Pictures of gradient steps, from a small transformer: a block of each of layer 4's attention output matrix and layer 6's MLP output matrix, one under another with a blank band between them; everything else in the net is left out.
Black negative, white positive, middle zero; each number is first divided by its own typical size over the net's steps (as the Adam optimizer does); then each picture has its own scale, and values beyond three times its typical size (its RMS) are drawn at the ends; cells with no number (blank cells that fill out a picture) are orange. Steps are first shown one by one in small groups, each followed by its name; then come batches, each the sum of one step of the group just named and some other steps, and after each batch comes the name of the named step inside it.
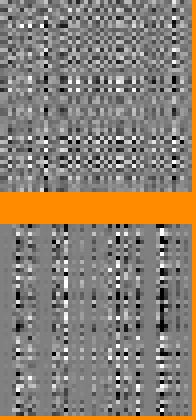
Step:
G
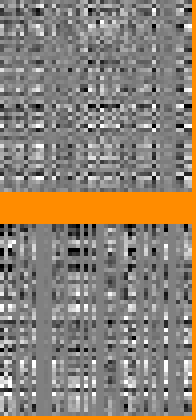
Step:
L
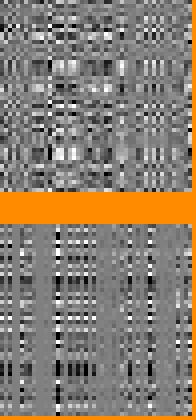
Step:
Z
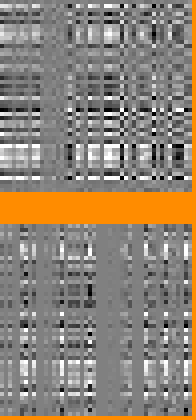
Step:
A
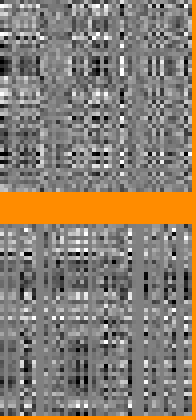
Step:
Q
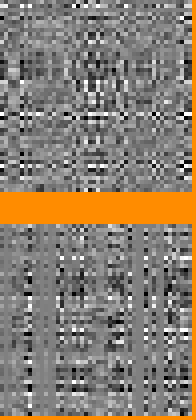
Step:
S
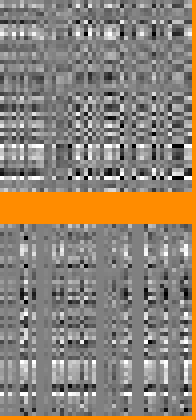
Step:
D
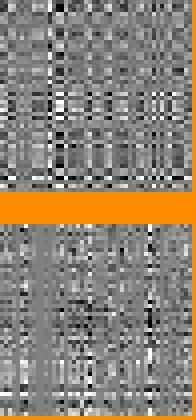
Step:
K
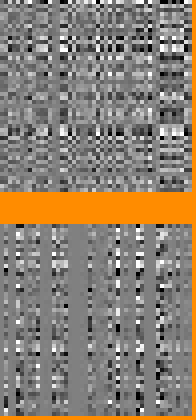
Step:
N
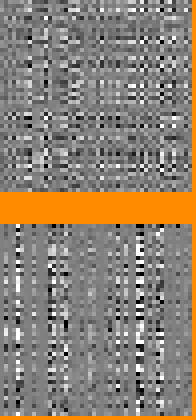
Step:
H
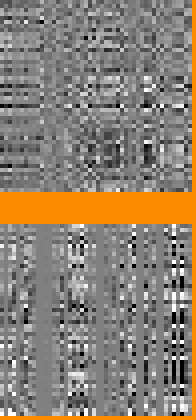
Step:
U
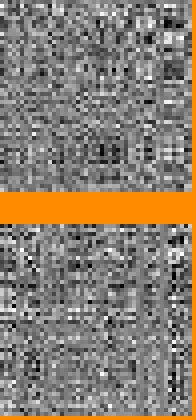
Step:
L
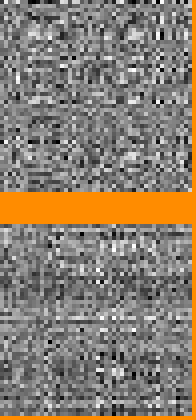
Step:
Z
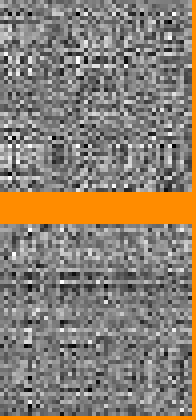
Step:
A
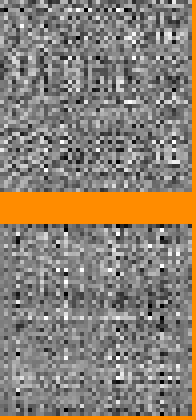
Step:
G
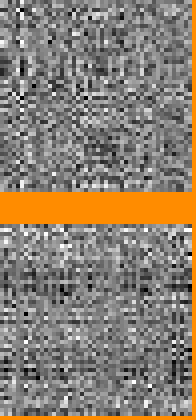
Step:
U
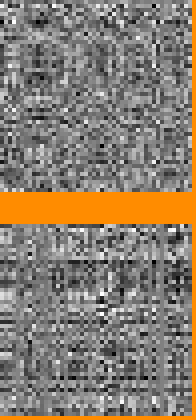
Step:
Q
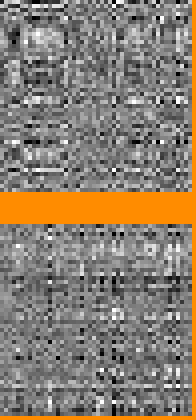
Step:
N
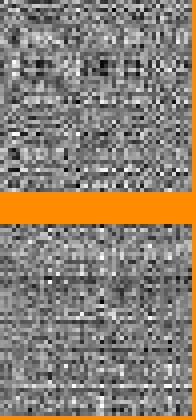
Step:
Z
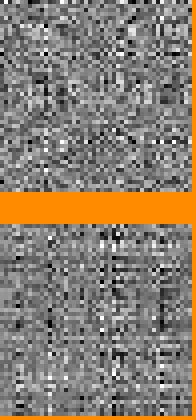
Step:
G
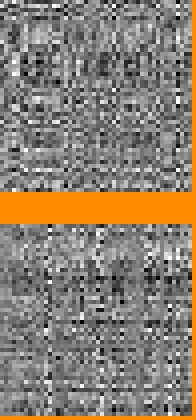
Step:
S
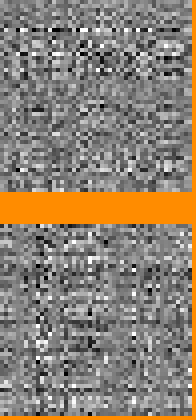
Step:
L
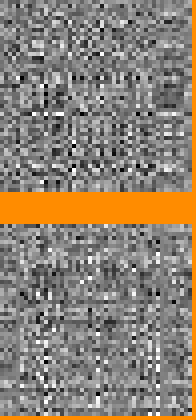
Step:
L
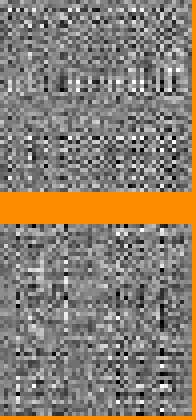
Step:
G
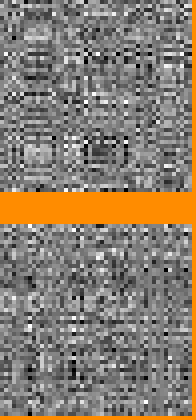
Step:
S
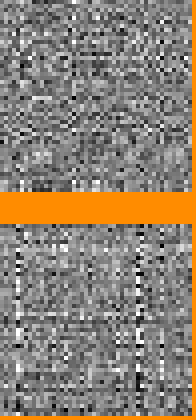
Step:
H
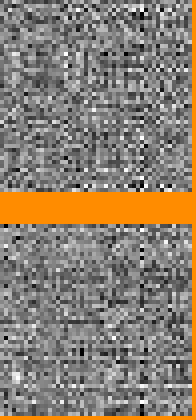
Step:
U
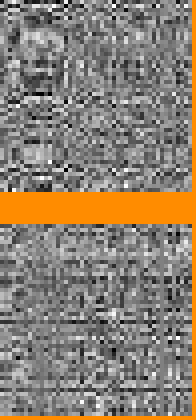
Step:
K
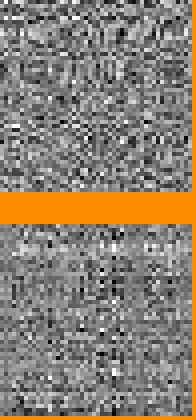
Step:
D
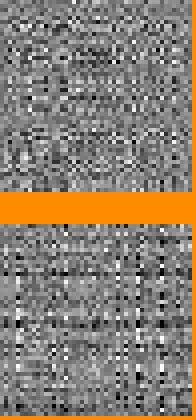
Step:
G
